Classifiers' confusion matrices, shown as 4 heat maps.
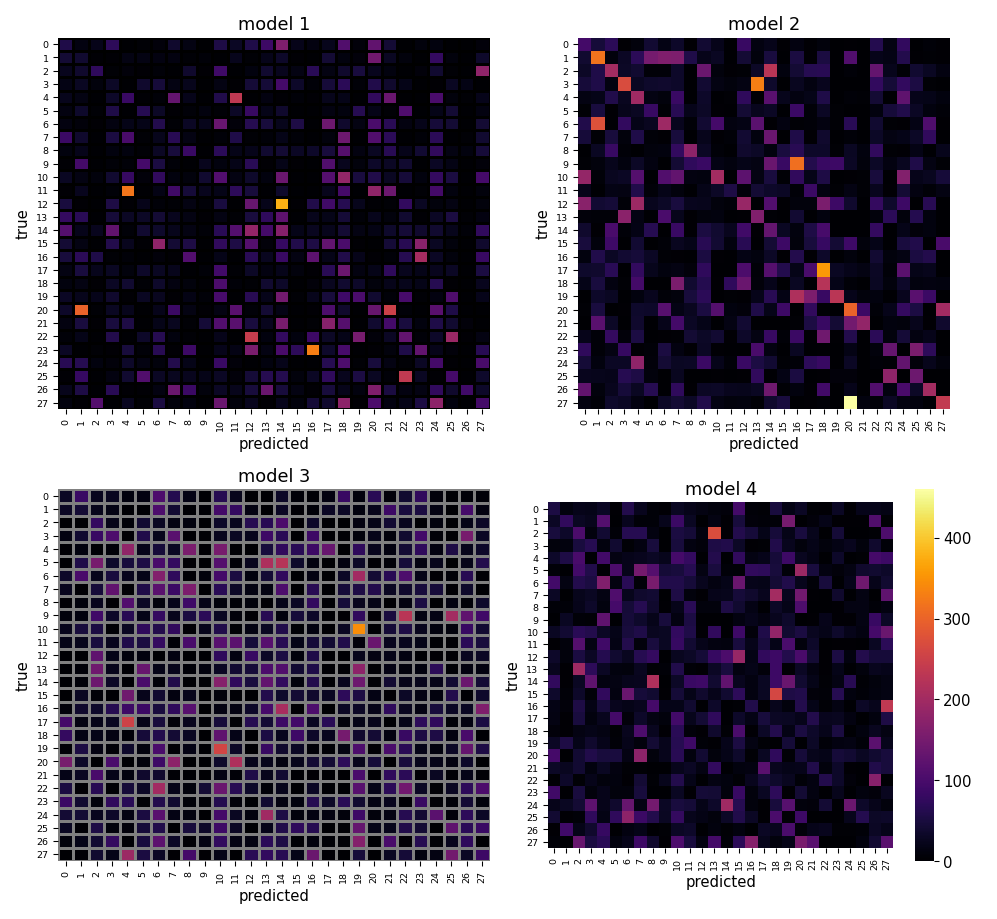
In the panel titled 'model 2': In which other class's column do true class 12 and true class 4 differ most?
0
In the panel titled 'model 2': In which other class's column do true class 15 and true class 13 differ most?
3
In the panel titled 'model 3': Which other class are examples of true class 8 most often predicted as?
4
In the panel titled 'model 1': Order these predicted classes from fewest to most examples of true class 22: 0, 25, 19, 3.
0, 3, 19, 25
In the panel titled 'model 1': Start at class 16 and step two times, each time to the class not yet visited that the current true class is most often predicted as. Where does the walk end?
12
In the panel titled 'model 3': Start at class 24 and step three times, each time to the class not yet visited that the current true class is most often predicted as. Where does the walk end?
10
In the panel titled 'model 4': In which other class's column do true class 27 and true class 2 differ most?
13
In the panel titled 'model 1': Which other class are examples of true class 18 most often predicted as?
10
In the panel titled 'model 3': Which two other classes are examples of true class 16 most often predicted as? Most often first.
14, 27
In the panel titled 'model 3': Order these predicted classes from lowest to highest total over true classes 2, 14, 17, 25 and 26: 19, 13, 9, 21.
9, 21, 13, 19
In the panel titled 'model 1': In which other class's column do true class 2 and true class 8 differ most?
27
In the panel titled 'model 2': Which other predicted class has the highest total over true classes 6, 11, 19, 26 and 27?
20
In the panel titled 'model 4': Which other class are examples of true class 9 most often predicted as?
4
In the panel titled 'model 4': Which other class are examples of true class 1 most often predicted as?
19
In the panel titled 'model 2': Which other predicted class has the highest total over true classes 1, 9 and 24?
16
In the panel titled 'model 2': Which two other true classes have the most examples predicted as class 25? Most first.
23, 19
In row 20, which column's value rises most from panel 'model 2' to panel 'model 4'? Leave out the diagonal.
7
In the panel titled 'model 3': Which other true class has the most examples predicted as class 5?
13
